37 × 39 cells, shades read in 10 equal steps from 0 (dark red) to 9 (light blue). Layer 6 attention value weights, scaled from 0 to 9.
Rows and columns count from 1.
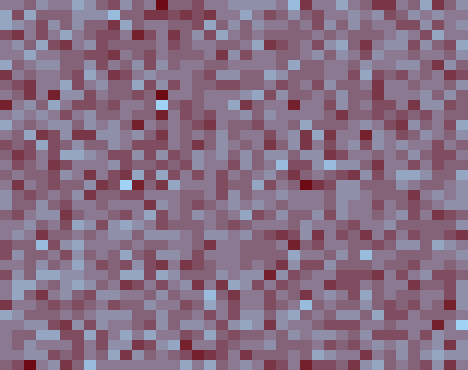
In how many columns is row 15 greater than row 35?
12
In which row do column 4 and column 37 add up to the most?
25
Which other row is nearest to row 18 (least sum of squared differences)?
9
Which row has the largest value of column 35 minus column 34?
13
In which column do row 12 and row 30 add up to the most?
2
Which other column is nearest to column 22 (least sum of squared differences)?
36
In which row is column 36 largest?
1
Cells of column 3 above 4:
17
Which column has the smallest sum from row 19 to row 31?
35
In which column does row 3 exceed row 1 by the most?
14
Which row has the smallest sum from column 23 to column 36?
24
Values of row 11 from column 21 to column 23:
2 4 5
